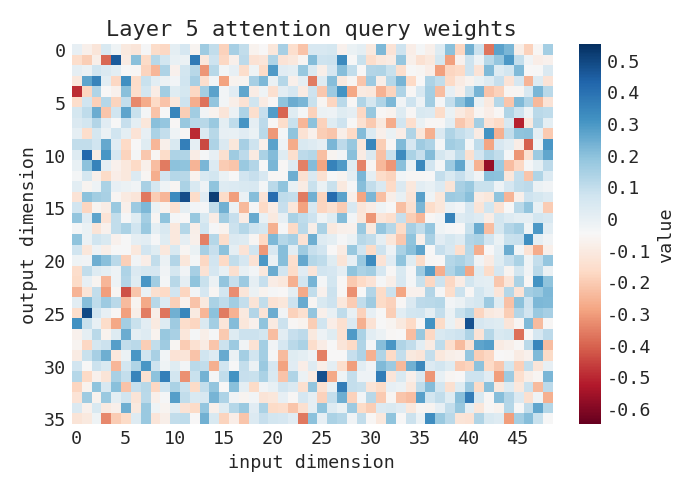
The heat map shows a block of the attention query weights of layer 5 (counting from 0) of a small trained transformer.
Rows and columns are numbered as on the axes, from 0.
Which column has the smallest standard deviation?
18
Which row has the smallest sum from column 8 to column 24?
23
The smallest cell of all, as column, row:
42, 11
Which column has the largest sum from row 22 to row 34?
40
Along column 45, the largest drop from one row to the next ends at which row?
7
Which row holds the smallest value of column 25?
29
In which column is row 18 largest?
46
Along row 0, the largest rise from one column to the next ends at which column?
43
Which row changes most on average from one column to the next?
14
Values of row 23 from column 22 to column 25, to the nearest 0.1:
0 -0.3 0.1 -0.1
